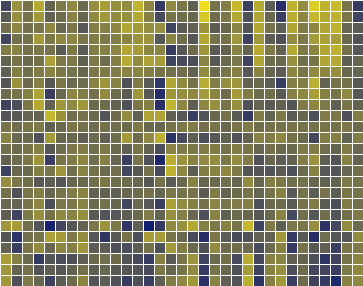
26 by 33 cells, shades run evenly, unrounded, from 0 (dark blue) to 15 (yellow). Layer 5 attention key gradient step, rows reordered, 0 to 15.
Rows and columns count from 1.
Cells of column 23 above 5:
16
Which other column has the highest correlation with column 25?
1
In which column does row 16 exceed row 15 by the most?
5
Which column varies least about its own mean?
3
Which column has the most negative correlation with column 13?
33
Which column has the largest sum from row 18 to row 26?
23
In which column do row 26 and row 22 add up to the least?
19
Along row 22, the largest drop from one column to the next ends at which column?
27
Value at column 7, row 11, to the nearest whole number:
6
